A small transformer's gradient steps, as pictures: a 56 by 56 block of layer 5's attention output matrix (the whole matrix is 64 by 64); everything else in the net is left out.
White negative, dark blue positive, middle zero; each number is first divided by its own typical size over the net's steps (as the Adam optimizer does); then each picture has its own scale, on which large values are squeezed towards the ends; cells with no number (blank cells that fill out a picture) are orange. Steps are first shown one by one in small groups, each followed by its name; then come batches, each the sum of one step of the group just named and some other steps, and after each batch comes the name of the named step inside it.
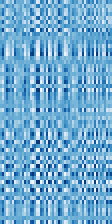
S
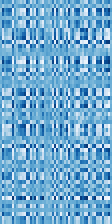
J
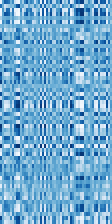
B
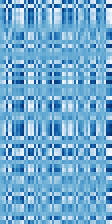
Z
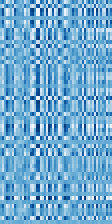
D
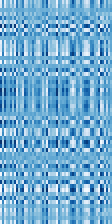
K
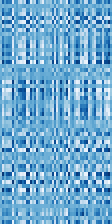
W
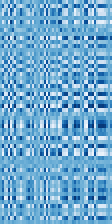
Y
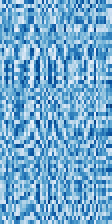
Z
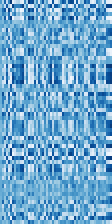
Z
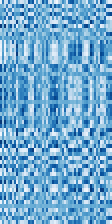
K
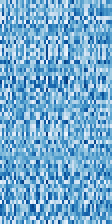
W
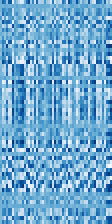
W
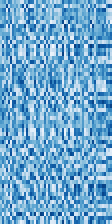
Z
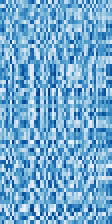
S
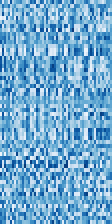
S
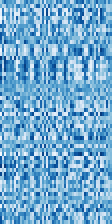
B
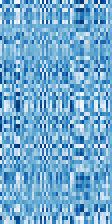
B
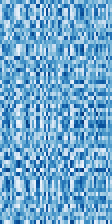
Y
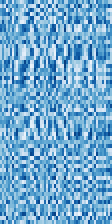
Z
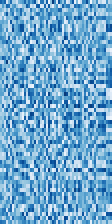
Y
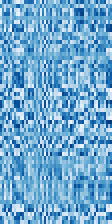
B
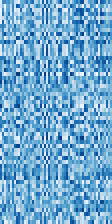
B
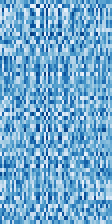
D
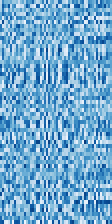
S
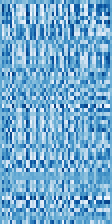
J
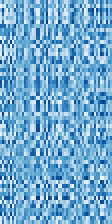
D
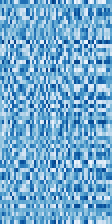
J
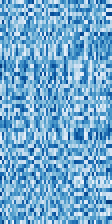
S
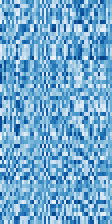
B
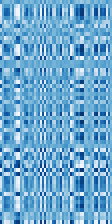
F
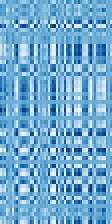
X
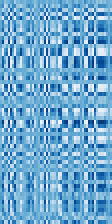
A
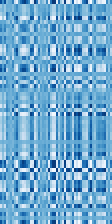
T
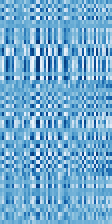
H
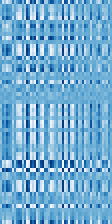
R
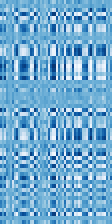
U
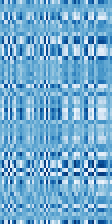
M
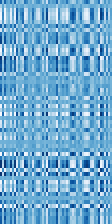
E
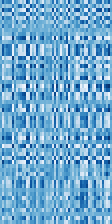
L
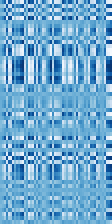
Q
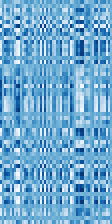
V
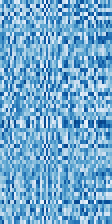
A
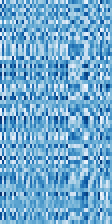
L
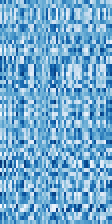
E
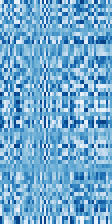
A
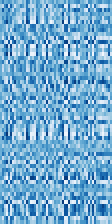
L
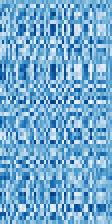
U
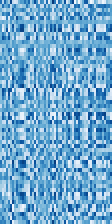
T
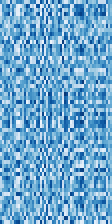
F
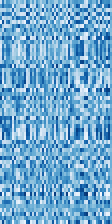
V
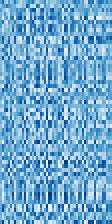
M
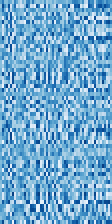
M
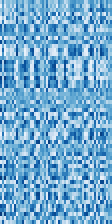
U
